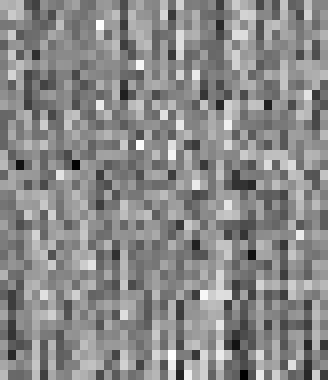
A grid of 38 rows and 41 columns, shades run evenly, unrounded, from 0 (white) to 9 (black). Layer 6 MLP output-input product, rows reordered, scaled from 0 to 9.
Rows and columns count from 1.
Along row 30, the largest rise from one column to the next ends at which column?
30
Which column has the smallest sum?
28
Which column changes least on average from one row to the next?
27
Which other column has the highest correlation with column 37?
34
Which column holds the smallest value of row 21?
29
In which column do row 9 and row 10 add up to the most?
16
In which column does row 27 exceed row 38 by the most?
33
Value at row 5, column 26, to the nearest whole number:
5
